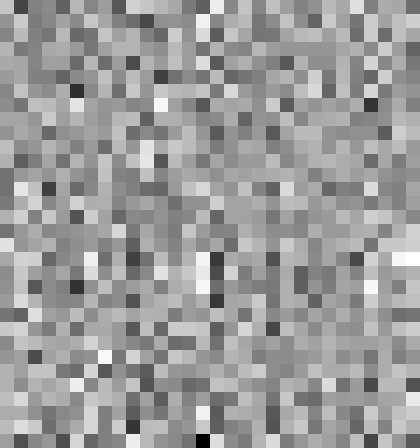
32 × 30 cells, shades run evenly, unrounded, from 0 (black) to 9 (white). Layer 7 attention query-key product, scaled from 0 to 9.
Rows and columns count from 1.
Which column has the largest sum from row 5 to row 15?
23
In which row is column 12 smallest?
6
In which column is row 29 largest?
30
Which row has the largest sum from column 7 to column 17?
20
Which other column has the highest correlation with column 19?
3
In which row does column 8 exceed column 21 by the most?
26
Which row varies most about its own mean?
19
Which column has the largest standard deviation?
15
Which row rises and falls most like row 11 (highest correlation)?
5
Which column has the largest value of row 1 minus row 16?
16
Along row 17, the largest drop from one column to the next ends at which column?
10
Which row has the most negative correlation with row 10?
1
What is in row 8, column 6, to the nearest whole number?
8
